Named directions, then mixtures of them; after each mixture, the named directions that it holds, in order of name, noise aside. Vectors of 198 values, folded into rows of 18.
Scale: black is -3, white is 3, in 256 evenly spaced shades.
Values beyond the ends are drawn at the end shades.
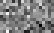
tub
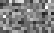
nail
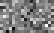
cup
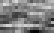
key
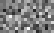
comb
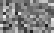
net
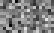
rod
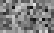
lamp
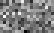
nail, net, tub.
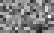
comb, cup, tub.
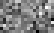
comb, key, nail.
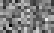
rod.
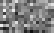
cup, key, net.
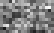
key, rod.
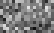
comb, nail, tub.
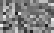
net.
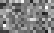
lamp, nail.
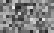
lamp, net.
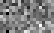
tub.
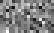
lamp, tub.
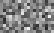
comb.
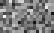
lamp, nail.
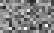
cup, rod, tub.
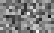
comb, cup, lamp.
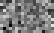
cup, net, rod.
